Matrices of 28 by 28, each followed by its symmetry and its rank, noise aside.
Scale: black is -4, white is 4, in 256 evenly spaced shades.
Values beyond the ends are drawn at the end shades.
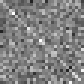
symmetric, rank eight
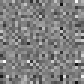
antisymmetric, rank four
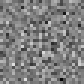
antisymmetric, rank six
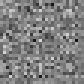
no symmetry, rank six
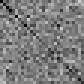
symmetric, rank eight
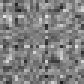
antisymmetric, rank four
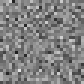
no symmetry, rank eight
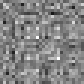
symmetric, rank four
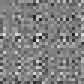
antisymmetric, rank four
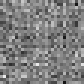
antisymmetric, rank six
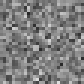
antisymmetric, rank four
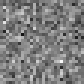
no symmetry, rank eight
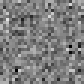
no symmetry, rank eight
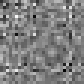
symmetric, rank four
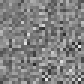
symmetric, rank six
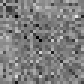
symmetric, rank six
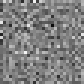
antisymmetric, rank six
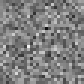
antisymmetric, rank eight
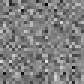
no symmetry, rank eight
